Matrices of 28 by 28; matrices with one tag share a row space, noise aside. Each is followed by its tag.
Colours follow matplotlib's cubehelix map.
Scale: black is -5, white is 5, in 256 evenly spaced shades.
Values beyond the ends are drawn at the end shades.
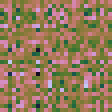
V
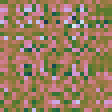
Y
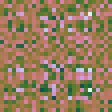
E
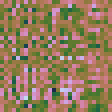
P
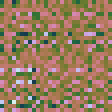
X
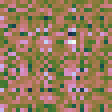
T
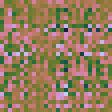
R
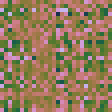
R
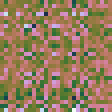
Y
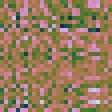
P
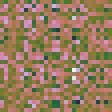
Y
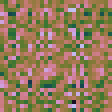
T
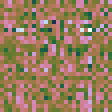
E
